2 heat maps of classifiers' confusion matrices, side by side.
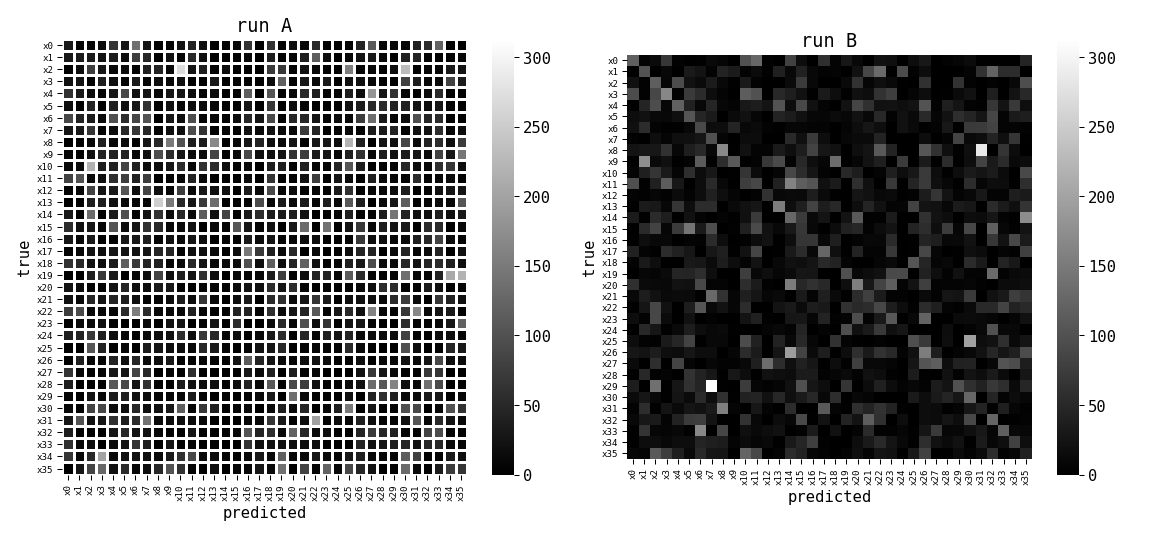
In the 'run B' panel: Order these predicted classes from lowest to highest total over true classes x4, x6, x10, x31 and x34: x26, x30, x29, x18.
x18, x29, x30, x26
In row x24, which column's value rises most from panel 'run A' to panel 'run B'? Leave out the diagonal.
x32
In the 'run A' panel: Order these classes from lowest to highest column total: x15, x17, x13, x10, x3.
x15, x17, x13, x3, x10
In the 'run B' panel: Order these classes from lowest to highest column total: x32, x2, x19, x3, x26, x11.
x19, x3, x11, x2, x32, x26
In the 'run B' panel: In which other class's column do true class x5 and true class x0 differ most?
x11
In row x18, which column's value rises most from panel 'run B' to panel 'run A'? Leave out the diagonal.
x21
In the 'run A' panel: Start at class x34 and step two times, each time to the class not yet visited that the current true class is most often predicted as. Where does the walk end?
x19
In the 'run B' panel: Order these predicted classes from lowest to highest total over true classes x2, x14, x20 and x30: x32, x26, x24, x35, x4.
x24, x32, x4, x26, x35
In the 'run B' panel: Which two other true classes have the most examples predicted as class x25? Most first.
x18, x13
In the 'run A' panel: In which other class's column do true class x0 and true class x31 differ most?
x22
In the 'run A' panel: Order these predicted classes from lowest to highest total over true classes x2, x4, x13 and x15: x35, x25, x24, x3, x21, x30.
x24, x3, x35, x21, x25, x30
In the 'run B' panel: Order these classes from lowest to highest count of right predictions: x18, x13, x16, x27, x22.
x18, x16, x22, x27, x13
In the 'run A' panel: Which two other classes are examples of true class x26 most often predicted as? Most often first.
x16, x33
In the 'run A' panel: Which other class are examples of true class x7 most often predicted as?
x11
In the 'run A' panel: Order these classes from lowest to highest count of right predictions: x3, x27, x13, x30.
x3, x27, x30, x13
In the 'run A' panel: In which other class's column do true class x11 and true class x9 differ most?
x35
